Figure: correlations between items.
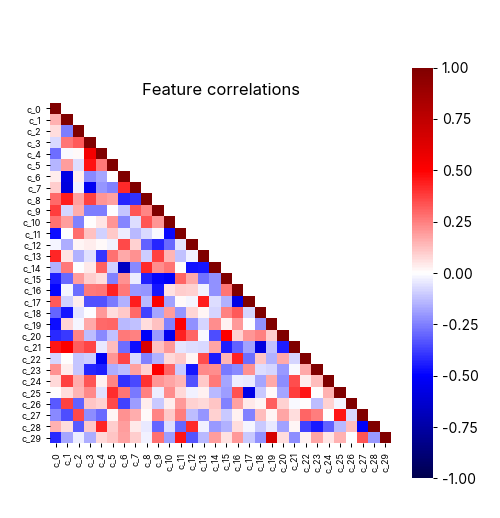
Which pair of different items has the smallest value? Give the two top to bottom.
c_6, c_14
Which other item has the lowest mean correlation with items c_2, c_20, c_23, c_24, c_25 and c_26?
c_28
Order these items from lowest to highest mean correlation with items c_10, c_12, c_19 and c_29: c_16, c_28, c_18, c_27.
c_18, c_28, c_27, c_16
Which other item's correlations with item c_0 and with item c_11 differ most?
c_19
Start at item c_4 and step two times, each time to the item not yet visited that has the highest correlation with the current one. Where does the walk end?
c_5
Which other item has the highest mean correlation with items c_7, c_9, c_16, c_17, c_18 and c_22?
c_13
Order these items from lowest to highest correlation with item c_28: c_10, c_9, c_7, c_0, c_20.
c_9, c_20, c_10, c_7, c_0
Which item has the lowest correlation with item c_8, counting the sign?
c_20
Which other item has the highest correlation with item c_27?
c_25
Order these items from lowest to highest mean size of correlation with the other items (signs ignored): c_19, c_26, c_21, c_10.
c_26, c_19, c_10, c_21
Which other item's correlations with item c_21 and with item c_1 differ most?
c_2
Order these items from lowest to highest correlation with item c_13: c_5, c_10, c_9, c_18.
c_18, c_10, c_5, c_9
